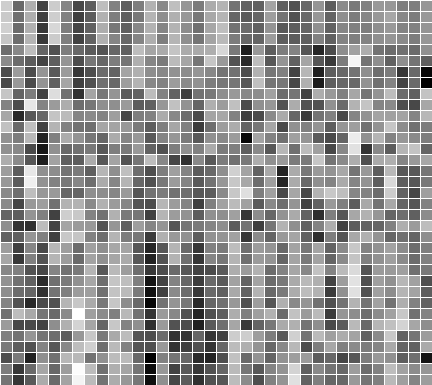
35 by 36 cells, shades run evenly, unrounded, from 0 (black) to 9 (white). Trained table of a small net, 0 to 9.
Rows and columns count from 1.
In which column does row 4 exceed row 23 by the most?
13
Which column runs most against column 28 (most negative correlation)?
26
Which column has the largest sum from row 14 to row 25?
20
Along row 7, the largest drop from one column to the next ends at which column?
27
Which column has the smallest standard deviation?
32
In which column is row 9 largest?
5
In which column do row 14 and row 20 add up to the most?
30
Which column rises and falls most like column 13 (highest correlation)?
17
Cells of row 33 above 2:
31
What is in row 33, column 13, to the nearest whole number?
0
